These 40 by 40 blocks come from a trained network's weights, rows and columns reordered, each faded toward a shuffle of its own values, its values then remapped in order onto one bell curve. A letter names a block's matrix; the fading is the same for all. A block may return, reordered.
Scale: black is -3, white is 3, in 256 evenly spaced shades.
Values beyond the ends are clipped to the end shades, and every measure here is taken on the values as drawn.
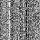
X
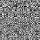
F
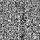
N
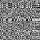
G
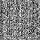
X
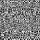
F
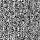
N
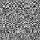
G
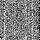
X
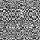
G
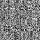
N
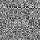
G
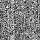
N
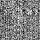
X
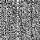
N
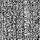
X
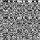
G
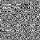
F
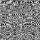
F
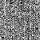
N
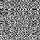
G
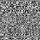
F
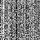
X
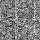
N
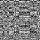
G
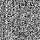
N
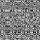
G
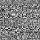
F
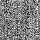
N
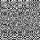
G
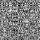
F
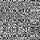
G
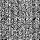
X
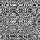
G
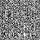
N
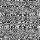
F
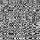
F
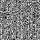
N
